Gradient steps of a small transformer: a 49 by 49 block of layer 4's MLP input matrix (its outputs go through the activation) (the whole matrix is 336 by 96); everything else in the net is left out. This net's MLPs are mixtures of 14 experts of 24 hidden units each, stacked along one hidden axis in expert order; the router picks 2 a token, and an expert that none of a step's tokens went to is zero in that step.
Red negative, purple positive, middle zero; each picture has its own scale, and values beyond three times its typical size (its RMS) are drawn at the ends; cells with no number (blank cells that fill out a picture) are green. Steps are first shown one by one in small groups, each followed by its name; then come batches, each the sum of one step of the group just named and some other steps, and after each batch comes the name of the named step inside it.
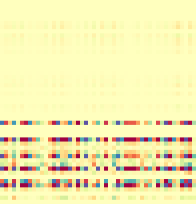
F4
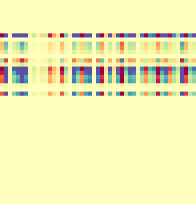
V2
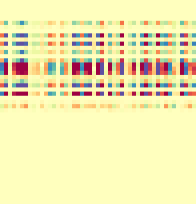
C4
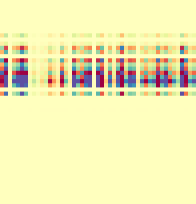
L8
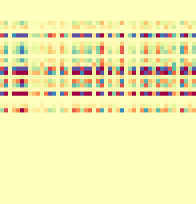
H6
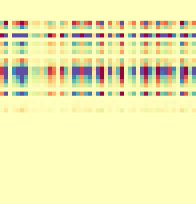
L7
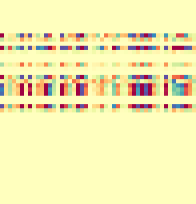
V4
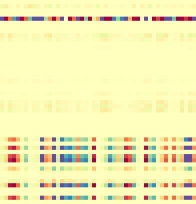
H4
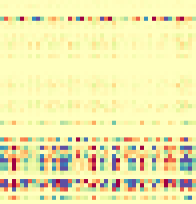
H4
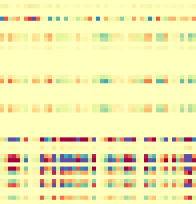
H4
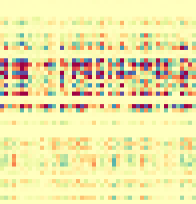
C4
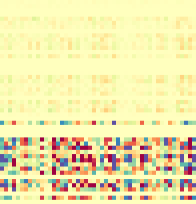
F4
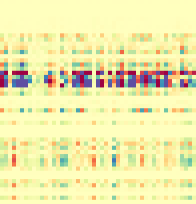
L8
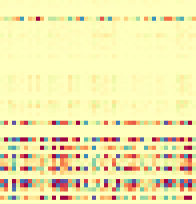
F4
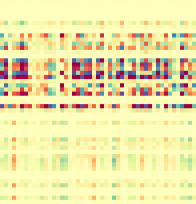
C4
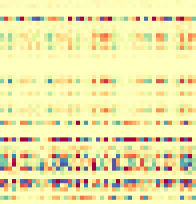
F4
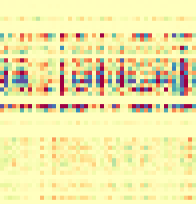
L8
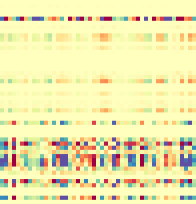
H4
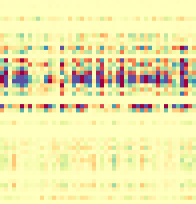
L8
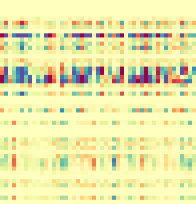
L7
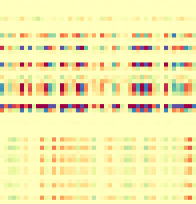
V4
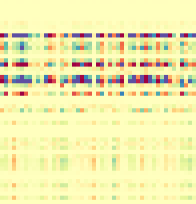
C4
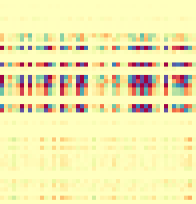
V4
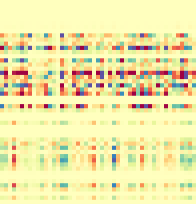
V4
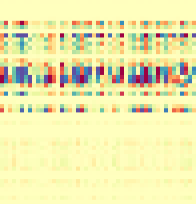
L7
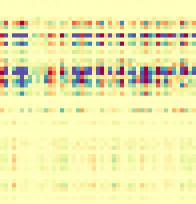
L7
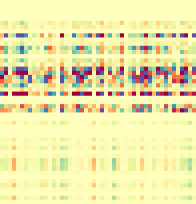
H6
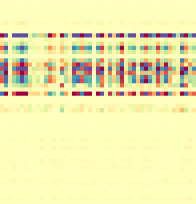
H6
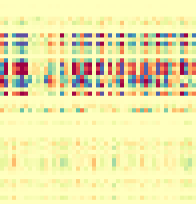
C4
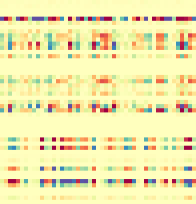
H4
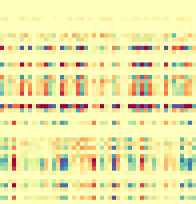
V4
